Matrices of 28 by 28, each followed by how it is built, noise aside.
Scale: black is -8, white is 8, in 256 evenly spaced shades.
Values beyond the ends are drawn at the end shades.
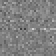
uneven rows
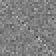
diagonal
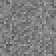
repeating rows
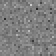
sparse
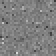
sparse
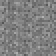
repeating rows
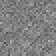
Hankel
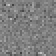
uneven rows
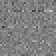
uneven rows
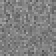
blocks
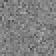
block diagonal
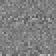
uneven rows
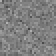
diagonal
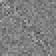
banded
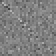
diagonal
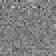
uneven rows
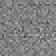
uneven rows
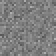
repeating rows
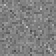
diagonal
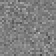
block diagonal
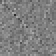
diagonal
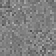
block diagonal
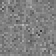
block diagonal
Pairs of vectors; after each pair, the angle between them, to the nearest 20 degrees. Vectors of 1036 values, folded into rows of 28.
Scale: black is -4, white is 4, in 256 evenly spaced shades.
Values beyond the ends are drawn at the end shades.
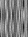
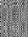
60 degrees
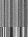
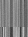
20 degrees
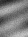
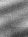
160 degrees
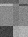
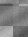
160 degrees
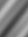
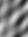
100 degrees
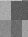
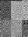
160 degrees
